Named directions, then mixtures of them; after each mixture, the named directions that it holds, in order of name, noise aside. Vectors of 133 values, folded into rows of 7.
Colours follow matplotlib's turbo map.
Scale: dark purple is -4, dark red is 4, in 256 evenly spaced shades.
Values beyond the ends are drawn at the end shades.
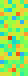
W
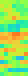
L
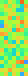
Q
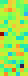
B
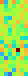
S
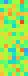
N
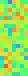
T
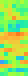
L.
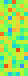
B, S, T.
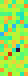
B, S, W.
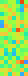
Q.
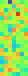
T, W.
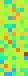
L, S, T.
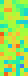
B, L, S.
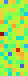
B, S.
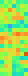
L, T.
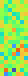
B, Q, S.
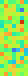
N, Q, S.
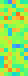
T.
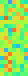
T.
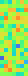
Q, T.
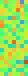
Q.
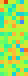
N.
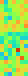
L, S.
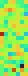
B.
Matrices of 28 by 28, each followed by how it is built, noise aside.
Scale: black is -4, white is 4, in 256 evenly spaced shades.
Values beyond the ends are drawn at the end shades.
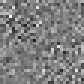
block diagonal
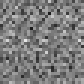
repeating columns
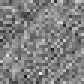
Hankel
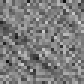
Toeplitz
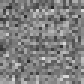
blocks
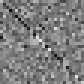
diagonal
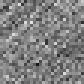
Hankel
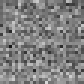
blocks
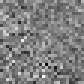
lower triangular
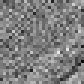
Hankel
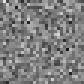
noise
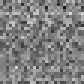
repeating columns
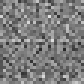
repeating columns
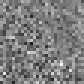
lower triangular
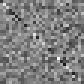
diagonal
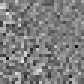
lower triangular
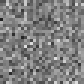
blocks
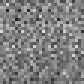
repeating columns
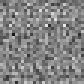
repeating columns
